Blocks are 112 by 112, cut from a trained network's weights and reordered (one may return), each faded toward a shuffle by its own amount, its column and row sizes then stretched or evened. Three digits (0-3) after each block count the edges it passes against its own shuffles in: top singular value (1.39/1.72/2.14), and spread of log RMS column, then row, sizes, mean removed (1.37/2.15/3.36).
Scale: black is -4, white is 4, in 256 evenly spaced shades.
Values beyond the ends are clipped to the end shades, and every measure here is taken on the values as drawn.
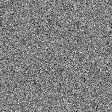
0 0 0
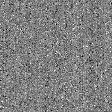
0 1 0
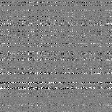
3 2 3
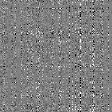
2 3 2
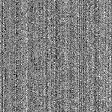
3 2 0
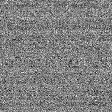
1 0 1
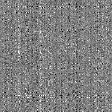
2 2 2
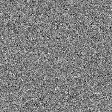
0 0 1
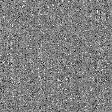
0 1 1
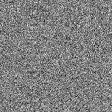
1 0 0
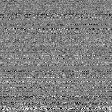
2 0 3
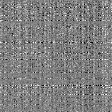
3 1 3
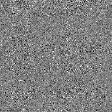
0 2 2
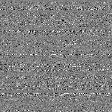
0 0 3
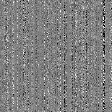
2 3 0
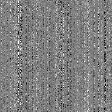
2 3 0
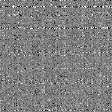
1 1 3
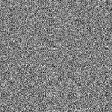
3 1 2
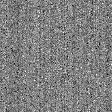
1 1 0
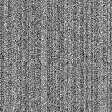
3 0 0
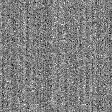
2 0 1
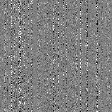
0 3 0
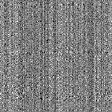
3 1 2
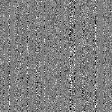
1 3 0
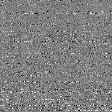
0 0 3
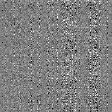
1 3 0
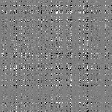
3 3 3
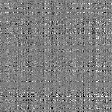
3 2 3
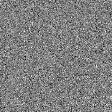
0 1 1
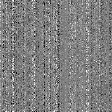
3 3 1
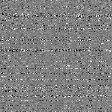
0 2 3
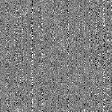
2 3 1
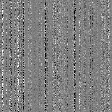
3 3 0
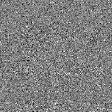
1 1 2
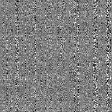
1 3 0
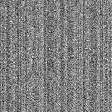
3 0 1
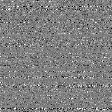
0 0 3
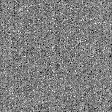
0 0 1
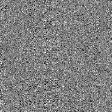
1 2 1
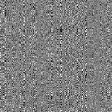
3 3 1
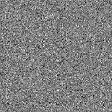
1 1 1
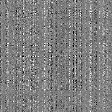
3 3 2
